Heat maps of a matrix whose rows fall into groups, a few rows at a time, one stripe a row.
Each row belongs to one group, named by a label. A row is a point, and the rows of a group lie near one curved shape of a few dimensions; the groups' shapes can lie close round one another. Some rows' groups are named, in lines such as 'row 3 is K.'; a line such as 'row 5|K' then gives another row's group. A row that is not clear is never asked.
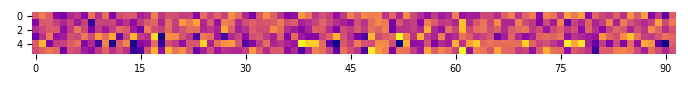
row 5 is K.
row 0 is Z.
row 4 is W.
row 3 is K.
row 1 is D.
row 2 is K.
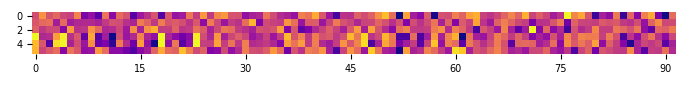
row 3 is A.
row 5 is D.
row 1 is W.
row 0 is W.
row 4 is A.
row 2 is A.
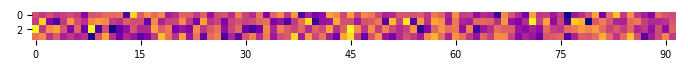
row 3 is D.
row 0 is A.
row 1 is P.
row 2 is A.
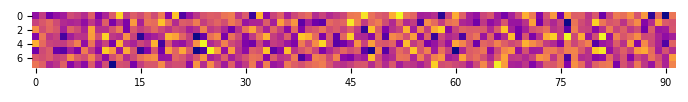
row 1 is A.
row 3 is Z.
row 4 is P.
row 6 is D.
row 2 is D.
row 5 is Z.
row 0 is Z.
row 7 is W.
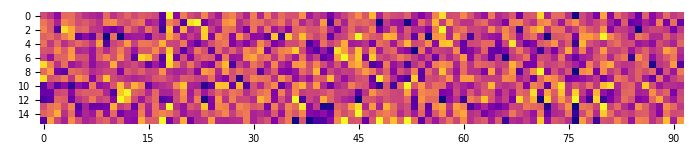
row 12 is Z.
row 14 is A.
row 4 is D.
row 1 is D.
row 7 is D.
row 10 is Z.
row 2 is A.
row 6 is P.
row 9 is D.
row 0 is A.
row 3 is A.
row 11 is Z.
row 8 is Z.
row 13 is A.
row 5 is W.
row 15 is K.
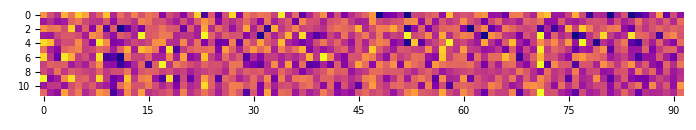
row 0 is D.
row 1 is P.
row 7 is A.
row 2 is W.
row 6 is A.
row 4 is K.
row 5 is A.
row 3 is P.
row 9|A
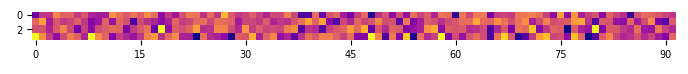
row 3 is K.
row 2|A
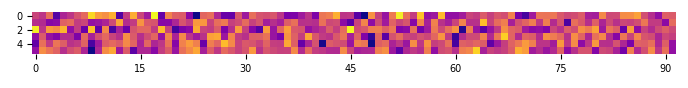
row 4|D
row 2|A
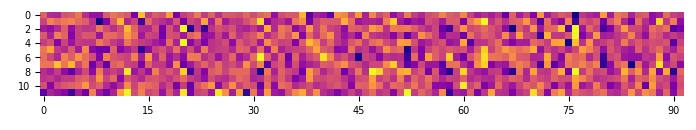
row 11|Z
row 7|W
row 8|Z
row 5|W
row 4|Z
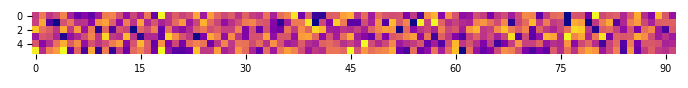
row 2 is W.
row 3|Z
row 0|A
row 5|A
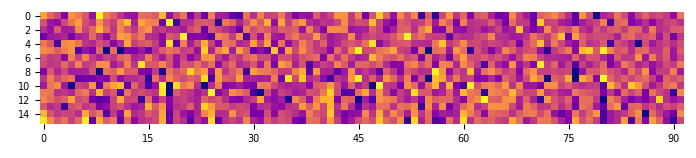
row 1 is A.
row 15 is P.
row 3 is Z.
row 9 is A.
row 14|P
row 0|K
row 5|A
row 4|A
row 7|A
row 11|P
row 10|K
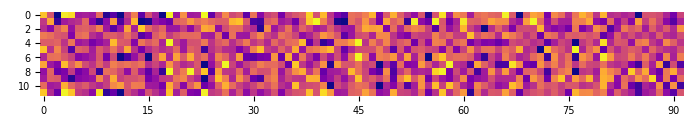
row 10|D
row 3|K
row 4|A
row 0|A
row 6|A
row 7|D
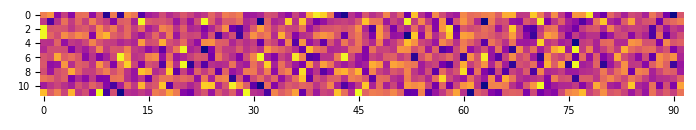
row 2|D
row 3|D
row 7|Z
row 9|D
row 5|Z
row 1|P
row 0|W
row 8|P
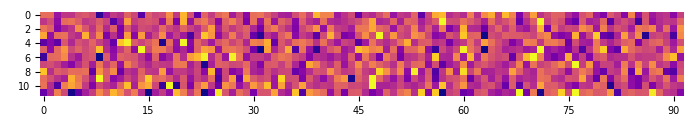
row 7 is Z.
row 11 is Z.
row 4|Z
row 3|P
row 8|P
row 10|A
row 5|P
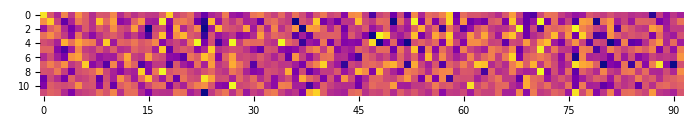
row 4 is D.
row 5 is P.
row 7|W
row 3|K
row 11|Z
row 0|D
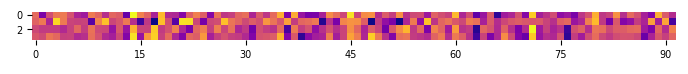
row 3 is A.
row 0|P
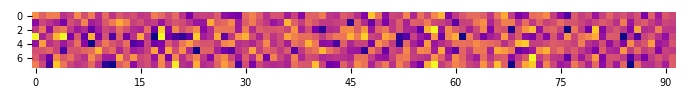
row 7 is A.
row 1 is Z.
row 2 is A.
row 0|D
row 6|A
